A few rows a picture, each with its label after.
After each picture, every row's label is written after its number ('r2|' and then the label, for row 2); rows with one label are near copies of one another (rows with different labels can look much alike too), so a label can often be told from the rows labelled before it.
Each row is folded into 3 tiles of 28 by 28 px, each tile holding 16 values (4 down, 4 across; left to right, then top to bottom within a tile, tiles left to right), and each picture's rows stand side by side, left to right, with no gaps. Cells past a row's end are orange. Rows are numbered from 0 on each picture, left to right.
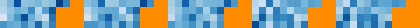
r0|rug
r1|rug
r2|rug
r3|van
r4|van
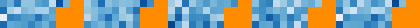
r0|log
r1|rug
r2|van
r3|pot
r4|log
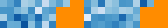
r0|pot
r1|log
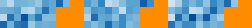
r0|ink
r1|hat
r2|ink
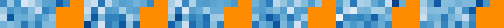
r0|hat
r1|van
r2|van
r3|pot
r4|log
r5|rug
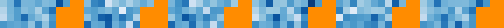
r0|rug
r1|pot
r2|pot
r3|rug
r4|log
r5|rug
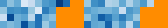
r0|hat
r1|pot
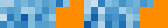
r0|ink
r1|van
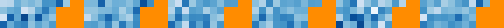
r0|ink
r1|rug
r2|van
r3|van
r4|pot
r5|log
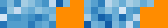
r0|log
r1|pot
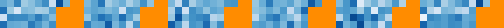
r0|log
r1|pot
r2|van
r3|rug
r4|pot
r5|log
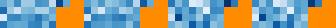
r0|log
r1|log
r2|hat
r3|hat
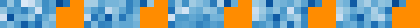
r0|hat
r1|ink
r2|log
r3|rug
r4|rug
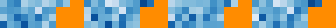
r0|pot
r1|hat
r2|ink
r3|hat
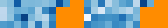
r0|rug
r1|log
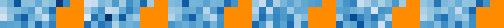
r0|rug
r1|ink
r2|rug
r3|van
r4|pot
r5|rug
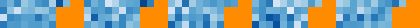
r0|log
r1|hat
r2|van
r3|pot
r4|ink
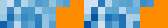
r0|van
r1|van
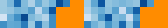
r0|rug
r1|rug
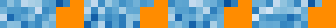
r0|hat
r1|van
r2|hat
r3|log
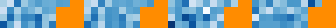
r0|van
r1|van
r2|pot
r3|log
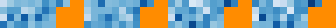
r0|ink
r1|rug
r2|hat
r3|hat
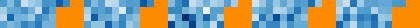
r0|hat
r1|hat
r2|pot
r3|ink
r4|van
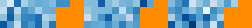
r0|van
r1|rug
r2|pot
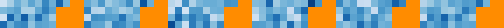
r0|ink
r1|log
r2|van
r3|rug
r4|hat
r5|ink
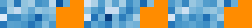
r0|log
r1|ink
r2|log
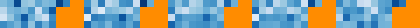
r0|rug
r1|log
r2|log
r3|log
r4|hat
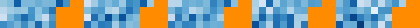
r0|rug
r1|ink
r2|ink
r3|van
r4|pot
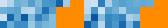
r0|ink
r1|van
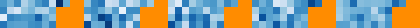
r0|log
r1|pot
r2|van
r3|hat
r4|rug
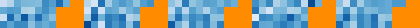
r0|ink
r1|van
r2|van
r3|log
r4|van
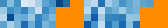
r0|hat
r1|van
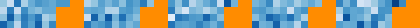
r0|van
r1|ink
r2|log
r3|pot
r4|hat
